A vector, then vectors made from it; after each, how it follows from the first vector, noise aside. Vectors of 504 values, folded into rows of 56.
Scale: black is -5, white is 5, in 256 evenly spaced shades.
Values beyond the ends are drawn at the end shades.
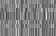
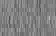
reversed, negated, shrunk.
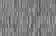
reversed, negated, shrunk.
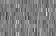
partly zeroed.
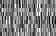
reversed, scaled up.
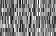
reversed, scaled up.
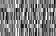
scaled up.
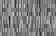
reversed, negated.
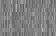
wrapped around, shrunk.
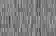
reversed, negated, shrunk.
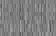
wrapped around, negated, shrunk.
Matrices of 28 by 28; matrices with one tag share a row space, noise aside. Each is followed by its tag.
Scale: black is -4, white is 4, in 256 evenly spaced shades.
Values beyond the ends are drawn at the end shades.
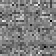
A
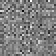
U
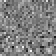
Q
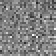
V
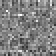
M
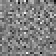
V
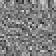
Q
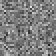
Q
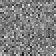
U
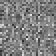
U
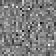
U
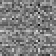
A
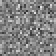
V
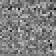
M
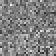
V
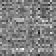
A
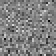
Q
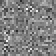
Q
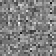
M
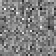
U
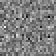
U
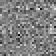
V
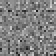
V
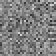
V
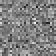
V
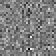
U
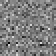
Q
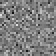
U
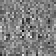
U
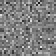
U
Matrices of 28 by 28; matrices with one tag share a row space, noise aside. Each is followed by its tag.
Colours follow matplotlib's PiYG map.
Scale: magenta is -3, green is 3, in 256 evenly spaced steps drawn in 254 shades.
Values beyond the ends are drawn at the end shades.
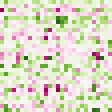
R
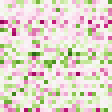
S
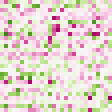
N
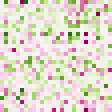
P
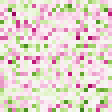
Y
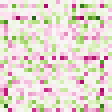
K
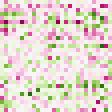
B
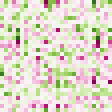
R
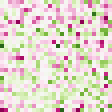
B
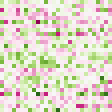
R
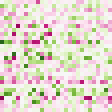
S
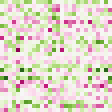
N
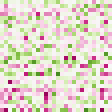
K
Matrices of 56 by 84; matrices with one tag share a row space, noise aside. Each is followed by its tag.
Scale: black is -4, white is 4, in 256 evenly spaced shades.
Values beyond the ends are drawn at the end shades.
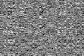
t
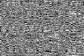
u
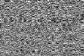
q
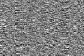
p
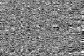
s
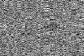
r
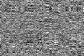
u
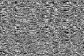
p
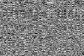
t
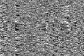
p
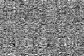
t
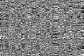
s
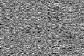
q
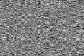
r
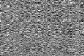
q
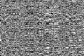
u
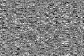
p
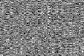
q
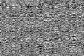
u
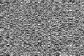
q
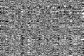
s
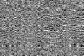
r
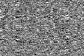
p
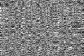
s
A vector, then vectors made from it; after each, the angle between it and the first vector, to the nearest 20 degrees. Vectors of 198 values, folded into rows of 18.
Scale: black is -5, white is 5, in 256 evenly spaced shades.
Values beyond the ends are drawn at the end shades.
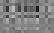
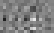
80 degrees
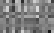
140 degrees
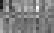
140 degrees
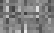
140 degrees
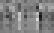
60 degrees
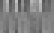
100 degrees
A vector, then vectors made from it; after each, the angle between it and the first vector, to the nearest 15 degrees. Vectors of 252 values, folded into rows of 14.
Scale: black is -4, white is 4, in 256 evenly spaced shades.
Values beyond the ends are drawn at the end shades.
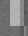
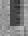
165 degrees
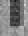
165 degrees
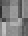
75 degrees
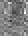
120 degrees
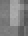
30 degrees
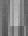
30 degrees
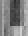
150 degrees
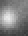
75 degrees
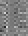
105 degrees
